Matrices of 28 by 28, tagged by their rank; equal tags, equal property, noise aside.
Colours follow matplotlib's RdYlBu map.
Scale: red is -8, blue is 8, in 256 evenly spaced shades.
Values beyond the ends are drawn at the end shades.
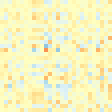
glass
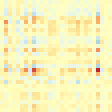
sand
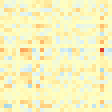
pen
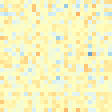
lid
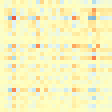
sand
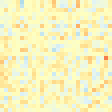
lid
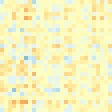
glass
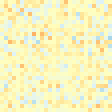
lid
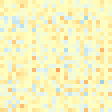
lid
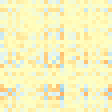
sand
